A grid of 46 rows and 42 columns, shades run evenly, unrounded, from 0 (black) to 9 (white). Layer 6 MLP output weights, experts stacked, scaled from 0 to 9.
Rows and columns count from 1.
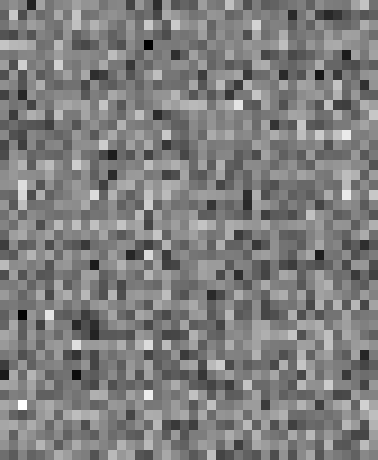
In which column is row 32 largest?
6
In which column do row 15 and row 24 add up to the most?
12
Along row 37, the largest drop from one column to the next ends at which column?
26
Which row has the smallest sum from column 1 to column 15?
16
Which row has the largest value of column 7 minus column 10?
5
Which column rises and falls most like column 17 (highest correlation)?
10
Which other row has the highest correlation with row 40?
3
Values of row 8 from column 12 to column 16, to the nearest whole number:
2 4 5 3 4
